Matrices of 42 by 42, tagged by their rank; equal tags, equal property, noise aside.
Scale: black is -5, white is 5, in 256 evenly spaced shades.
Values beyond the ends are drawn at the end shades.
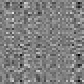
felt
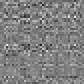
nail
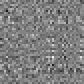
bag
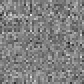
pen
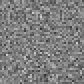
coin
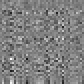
nail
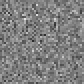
coin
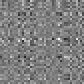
felt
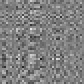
nail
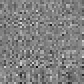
nail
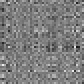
felt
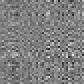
felt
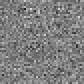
coin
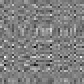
felt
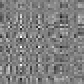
felt
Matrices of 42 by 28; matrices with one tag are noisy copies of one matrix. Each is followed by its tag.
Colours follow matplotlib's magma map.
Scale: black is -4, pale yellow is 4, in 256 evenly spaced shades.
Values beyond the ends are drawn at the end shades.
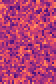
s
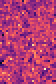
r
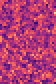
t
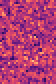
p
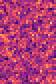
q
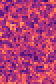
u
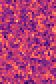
t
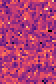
p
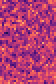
u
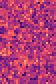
p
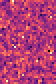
p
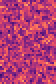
s
